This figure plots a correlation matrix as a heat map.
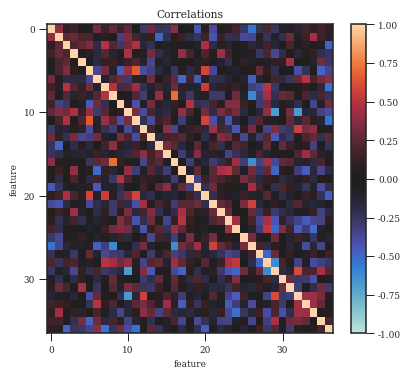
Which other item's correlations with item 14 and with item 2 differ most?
1
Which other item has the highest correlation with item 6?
33
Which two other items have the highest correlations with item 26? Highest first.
21, 19
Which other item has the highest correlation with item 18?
9
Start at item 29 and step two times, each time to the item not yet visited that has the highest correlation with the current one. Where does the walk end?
12
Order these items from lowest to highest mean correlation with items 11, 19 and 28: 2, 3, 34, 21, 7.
34, 21, 3, 2, 7
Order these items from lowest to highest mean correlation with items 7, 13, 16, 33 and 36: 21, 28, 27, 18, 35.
27, 21, 18, 35, 28
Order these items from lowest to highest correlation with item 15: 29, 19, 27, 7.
7, 29, 27, 19
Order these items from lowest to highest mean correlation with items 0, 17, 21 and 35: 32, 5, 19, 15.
5, 15, 19, 32
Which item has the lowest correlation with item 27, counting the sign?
28
